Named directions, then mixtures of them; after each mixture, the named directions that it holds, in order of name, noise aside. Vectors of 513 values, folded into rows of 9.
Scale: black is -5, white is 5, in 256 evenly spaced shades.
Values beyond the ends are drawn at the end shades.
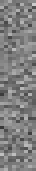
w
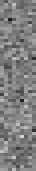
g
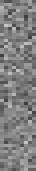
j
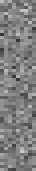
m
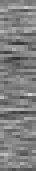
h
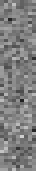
g.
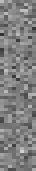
m.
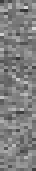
h, m.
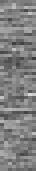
g, h.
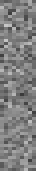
j.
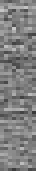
h, j.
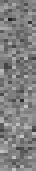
g, m.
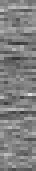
h.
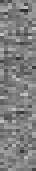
h, m.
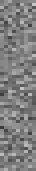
w.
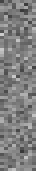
m.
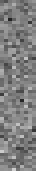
g, m.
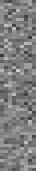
j.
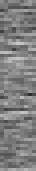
h.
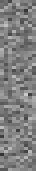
m, w.
